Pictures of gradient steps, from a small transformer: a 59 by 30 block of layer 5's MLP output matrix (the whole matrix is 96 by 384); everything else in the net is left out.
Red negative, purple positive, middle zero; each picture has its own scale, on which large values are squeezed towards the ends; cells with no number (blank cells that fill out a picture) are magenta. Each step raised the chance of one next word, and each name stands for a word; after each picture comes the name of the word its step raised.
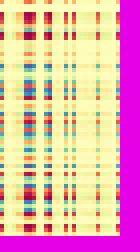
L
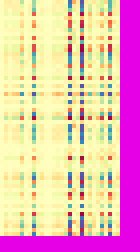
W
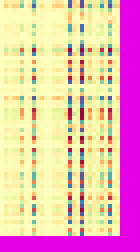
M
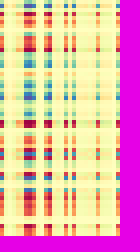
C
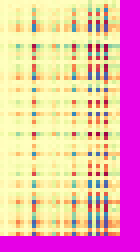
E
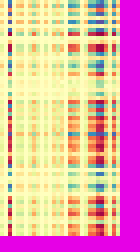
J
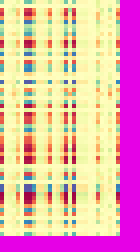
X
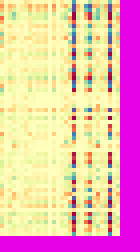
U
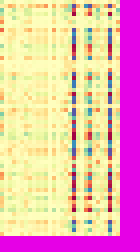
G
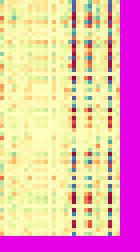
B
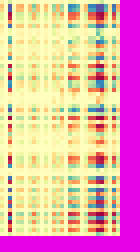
U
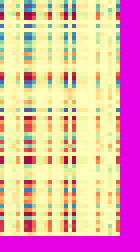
U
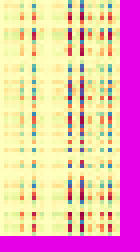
L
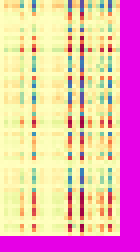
C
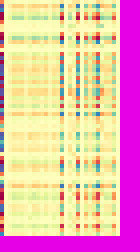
L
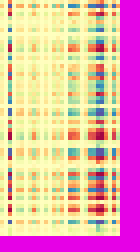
G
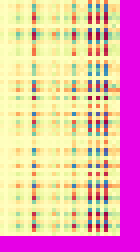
L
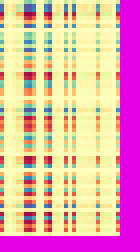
U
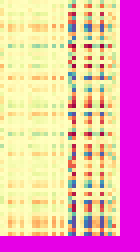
E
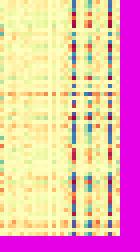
W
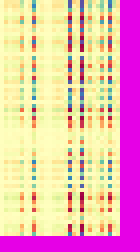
B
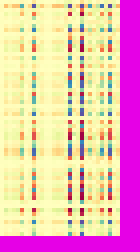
G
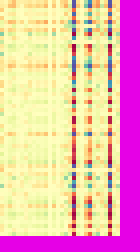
J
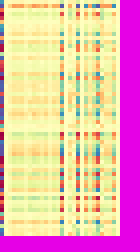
G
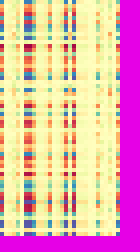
E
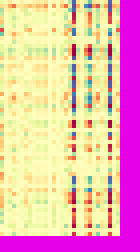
C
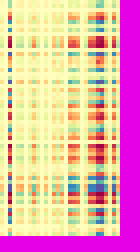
X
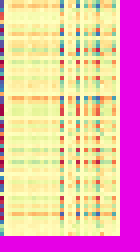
M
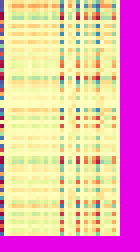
U
